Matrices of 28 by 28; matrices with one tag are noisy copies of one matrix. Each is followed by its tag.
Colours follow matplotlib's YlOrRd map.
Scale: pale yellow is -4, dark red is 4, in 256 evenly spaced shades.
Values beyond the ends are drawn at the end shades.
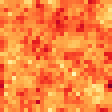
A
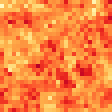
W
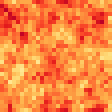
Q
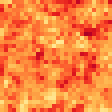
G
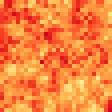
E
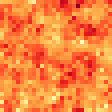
G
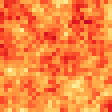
E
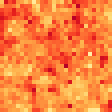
E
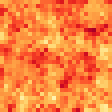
G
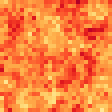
G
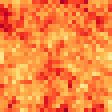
Q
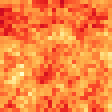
Q
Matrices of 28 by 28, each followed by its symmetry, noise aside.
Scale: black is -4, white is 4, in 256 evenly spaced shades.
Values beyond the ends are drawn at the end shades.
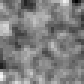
antisymmetric.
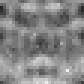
mirrored left to right.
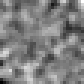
antisymmetric.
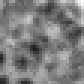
symmetric across the other diagonal.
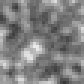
symmetric across the other diagonal.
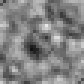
symmetric across the other diagonal.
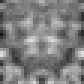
mirrored left to right.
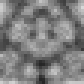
mirrored left to right.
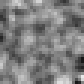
antisymmetric.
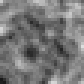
symmetric across the other diagonal.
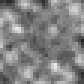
symmetric across the other diagonal.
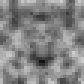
mirrored left to right.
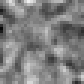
antisymmetric.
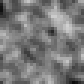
symmetric across the other diagonal.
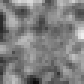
antisymmetric.
